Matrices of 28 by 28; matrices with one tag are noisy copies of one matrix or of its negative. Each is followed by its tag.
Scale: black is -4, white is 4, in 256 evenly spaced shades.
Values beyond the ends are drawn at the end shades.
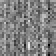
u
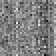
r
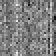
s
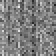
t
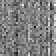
s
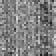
r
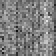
r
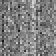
t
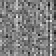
s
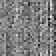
s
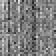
t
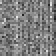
s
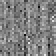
u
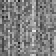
t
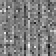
u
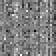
s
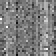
r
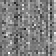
s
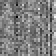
s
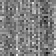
r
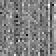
s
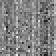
r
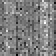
r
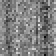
r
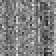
r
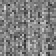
u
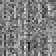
u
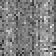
r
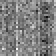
r
